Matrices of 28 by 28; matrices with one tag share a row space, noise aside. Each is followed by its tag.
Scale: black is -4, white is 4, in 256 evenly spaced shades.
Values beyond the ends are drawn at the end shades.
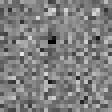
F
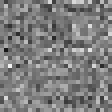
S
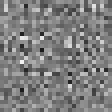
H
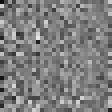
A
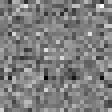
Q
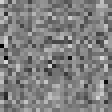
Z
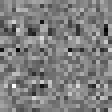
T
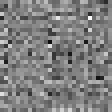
Z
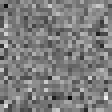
Z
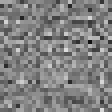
S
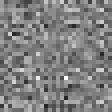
Q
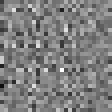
A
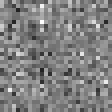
T
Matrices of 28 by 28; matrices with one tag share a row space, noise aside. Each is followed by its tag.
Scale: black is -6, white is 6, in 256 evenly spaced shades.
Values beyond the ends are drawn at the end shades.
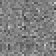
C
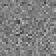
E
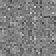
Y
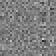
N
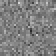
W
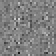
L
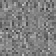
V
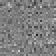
Y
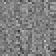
E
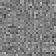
Y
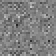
L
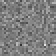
E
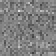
W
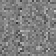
E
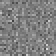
V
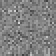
L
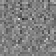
E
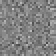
E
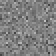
V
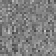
V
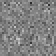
L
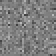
C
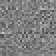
N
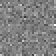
C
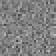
E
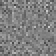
V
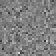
E
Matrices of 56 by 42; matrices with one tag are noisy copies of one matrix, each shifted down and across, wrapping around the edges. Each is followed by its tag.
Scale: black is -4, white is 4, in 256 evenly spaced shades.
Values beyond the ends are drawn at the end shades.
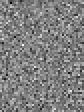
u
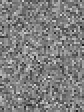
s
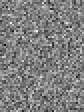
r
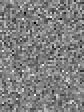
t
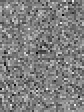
s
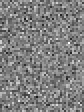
t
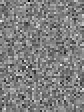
t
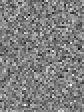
u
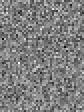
t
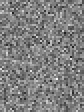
r
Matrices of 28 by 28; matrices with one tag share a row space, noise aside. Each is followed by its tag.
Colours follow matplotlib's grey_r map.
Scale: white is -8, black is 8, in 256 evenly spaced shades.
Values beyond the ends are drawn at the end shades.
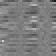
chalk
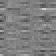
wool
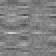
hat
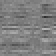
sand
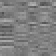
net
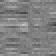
hat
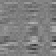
chalk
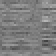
sand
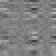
chalk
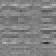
sand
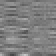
hat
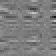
chalk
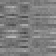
hat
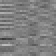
net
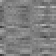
wool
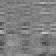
wool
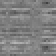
sand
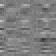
wool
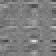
chalk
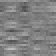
hat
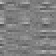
wool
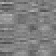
net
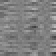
chalk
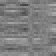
hat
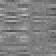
hat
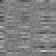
wool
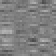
net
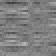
hat
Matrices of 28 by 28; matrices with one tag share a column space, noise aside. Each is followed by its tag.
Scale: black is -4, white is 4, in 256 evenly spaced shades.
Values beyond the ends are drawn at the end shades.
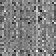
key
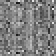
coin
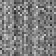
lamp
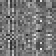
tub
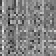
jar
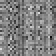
lamp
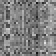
coin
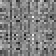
tub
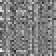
key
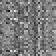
key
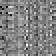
lamp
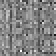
coin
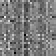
tub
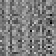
jar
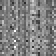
jar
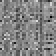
tub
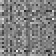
key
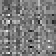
jar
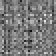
jar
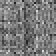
coin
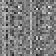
lamp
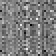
key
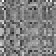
coin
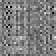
lamp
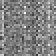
lamp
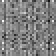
tub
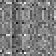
coin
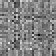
tub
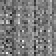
jar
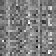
jar
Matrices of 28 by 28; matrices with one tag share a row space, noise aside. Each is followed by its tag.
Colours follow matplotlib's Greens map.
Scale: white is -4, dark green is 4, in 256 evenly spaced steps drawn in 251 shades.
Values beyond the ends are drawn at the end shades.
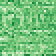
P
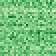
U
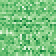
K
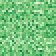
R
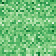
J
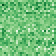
J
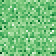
J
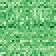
P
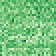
J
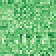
K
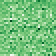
U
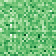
U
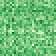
R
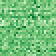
J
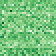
J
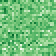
P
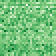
U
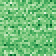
U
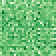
J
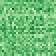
R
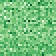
U
